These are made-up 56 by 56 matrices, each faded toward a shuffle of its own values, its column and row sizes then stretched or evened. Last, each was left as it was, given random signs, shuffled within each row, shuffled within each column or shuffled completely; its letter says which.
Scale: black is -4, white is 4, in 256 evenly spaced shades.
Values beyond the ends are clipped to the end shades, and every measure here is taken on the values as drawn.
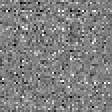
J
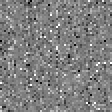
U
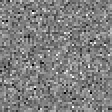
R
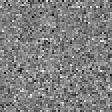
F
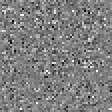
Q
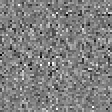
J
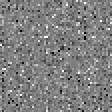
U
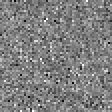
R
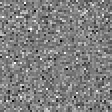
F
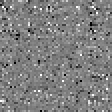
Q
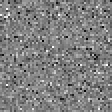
F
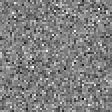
R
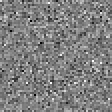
F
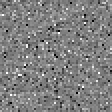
R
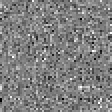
J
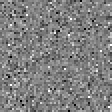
U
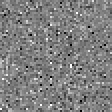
U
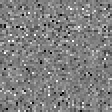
F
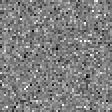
R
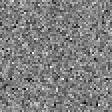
F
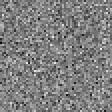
R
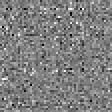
Q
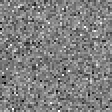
R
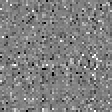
J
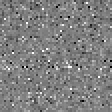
F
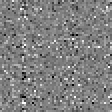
Q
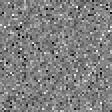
R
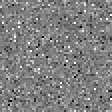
R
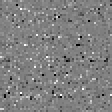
F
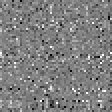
J
